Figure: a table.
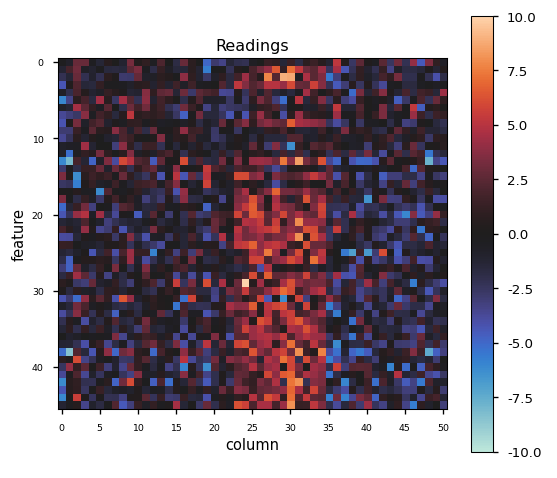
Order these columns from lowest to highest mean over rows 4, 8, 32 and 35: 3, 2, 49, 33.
49, 3, 2, 33
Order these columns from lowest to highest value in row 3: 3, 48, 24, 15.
3, 48, 15, 24
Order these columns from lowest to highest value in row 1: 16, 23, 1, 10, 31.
16, 23, 1, 10, 31
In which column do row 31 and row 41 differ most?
29
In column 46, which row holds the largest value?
6
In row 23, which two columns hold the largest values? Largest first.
31, 33
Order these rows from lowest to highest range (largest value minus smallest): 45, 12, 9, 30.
9, 12, 30, 45
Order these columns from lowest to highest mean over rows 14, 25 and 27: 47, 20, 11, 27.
47, 20, 11, 27
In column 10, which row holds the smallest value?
20
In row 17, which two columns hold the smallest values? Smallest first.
5, 15
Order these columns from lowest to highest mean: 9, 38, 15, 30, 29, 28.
38, 15, 9, 29, 28, 30
